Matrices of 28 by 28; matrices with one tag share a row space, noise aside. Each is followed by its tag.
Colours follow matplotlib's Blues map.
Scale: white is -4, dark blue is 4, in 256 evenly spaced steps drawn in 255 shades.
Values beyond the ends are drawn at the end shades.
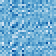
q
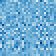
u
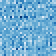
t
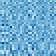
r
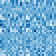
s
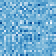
t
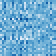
t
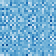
r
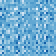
u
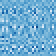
r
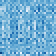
s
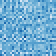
t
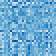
q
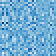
r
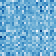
u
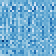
r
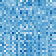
t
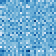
s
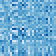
q
